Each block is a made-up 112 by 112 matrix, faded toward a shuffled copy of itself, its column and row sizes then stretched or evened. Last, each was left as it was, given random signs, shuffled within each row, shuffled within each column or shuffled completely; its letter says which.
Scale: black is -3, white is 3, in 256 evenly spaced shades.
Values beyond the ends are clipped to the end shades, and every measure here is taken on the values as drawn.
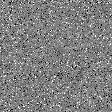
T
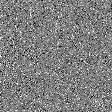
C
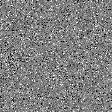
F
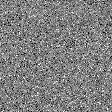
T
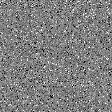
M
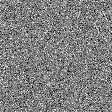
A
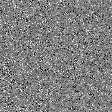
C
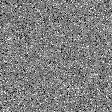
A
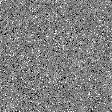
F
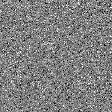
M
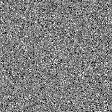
M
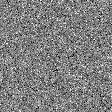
A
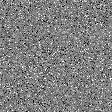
A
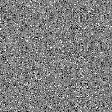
M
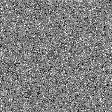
C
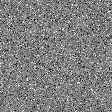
A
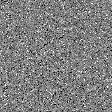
C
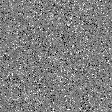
C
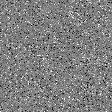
C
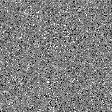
M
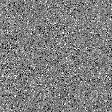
M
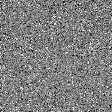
M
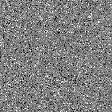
M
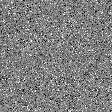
T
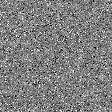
T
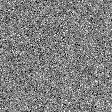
A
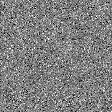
T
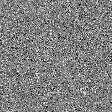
F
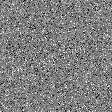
A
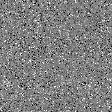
F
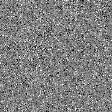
M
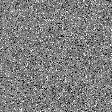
F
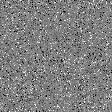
F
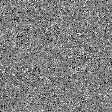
F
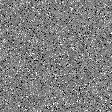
A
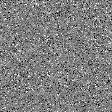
F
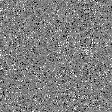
M
